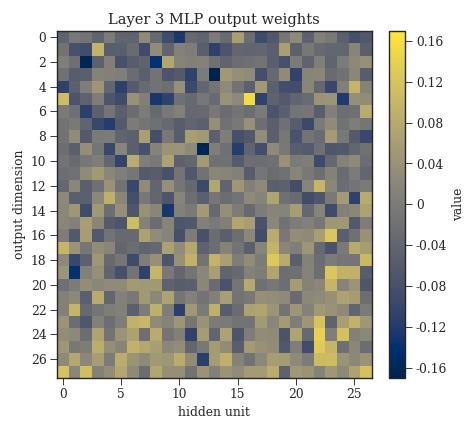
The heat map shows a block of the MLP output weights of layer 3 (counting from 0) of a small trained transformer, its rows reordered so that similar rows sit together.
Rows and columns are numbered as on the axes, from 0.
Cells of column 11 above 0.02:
6
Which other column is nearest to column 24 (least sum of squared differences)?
17
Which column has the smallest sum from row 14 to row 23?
10
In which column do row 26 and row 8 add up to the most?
23
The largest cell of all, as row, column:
5, 16
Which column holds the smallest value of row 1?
13
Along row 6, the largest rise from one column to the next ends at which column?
26
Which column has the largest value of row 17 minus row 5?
9
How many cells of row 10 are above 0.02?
5
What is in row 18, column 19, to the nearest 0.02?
0.08
